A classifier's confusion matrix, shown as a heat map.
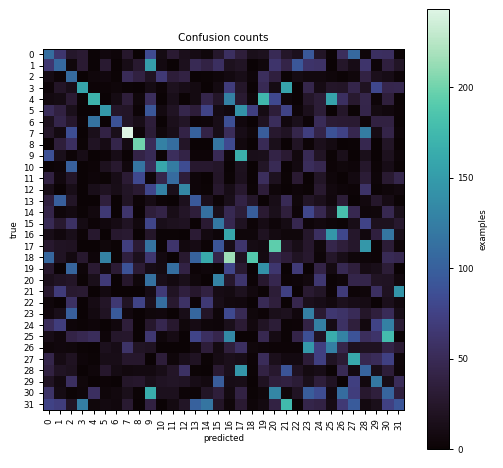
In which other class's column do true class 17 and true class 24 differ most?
20
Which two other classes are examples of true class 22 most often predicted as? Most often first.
10, 8
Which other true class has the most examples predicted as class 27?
0
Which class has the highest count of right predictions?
7
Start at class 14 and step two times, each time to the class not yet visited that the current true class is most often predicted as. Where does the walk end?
23
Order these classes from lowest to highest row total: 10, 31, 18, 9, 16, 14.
9, 16, 10, 14, 31, 18
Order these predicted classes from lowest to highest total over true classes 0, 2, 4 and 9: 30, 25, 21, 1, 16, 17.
21, 1, 30, 25, 16, 17
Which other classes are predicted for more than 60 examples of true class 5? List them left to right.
9, 14, 17, 18, 21
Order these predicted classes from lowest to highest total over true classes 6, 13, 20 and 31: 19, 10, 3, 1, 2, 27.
10, 19, 2, 3, 27, 1
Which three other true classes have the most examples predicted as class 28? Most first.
17, 7, 15
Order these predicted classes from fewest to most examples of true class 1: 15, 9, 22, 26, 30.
26, 30, 15, 22, 9
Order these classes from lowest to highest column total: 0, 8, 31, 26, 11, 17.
31, 8, 11, 0, 17, 26
